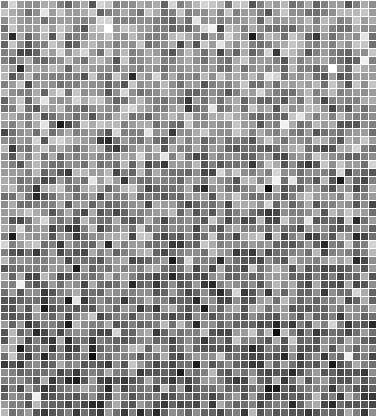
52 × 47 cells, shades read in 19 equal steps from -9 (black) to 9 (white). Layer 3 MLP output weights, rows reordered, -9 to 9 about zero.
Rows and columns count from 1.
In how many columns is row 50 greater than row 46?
20
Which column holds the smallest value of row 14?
24
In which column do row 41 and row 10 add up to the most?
42
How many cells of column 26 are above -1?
29
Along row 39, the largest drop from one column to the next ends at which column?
6
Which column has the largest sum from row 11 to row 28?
12
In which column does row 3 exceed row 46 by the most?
25
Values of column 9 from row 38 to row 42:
-7 -1 -4 -7 0
